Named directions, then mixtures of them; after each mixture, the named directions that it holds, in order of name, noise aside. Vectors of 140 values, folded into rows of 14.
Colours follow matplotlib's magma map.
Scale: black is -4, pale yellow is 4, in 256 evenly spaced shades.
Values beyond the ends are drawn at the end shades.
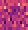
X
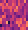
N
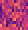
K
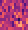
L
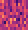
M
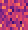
K, X.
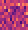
X.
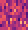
M, N, X.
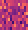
X.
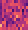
K, L.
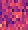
K, L.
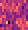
N.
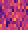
K.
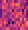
K, L, N.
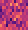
K.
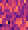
N.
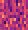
M.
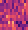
L, N.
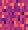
L, M, X.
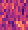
L, N.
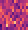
K.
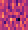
L, M.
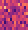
X.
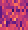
K.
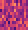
K, M, N.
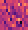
L, X.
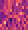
K, M.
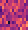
K, N.
